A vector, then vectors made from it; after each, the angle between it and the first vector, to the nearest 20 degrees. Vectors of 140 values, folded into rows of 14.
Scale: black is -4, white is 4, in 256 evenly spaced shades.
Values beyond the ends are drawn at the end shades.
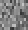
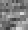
120 degrees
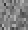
40 degrees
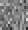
80 degrees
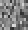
20 degrees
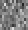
140 degrees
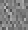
60 degrees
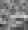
80 degrees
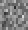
100 degrees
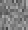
100 degrees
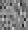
120 degrees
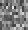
120 degrees
